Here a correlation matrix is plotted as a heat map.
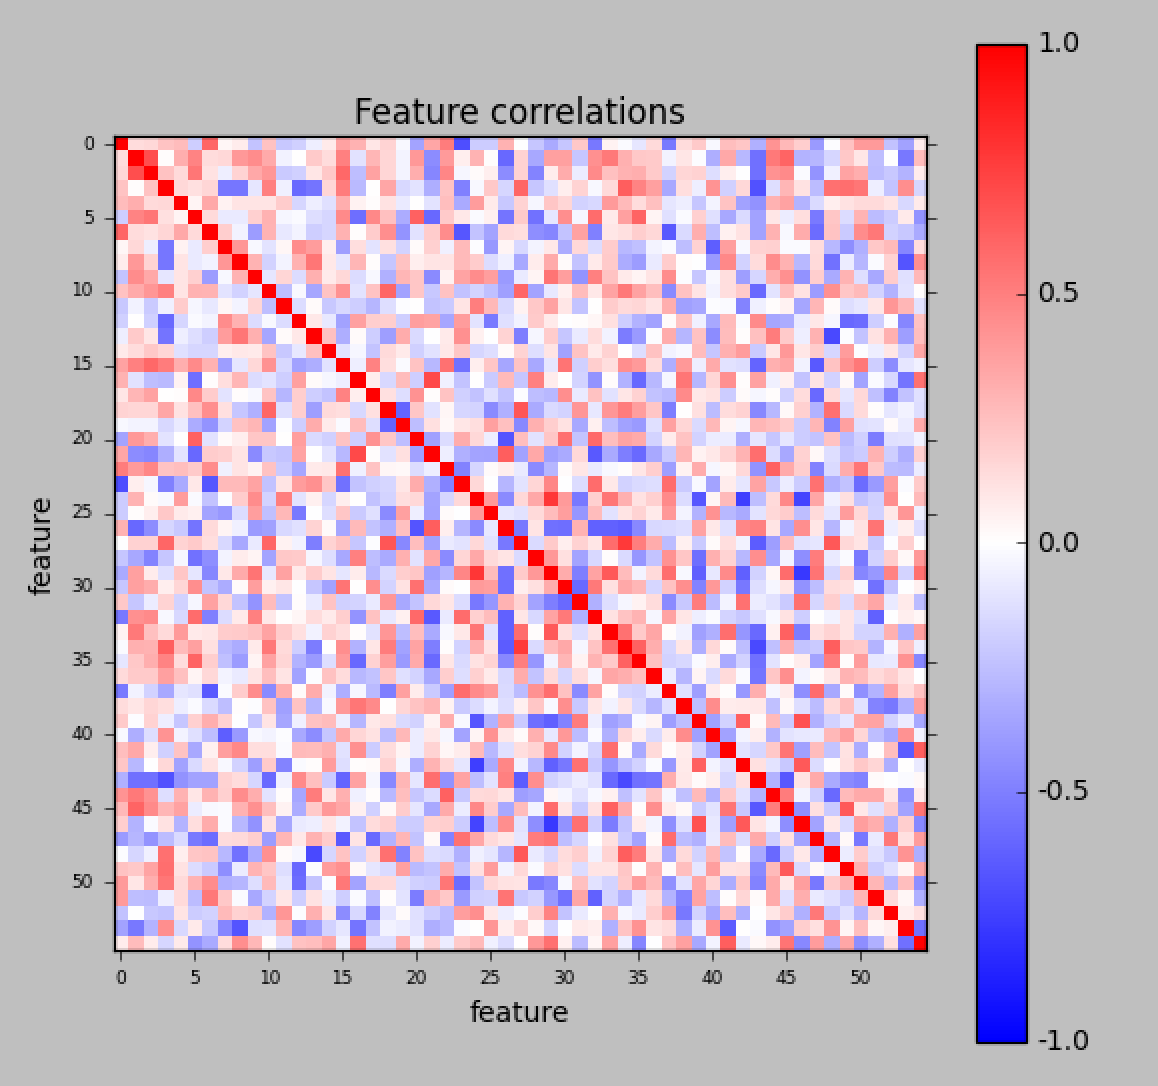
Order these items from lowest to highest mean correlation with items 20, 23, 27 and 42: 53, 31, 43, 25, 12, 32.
25, 43, 53, 31, 12, 32
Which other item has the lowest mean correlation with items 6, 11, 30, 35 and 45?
43
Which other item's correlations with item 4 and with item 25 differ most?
6
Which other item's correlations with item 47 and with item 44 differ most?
22
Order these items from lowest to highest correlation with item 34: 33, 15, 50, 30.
50, 30, 15, 33
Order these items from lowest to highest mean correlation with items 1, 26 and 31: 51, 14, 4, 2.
4, 2, 14, 51
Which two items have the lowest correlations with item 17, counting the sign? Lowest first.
47, 52
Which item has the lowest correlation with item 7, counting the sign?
40
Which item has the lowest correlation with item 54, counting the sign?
53
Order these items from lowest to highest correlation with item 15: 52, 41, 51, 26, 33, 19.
52, 26, 51, 41, 19, 33
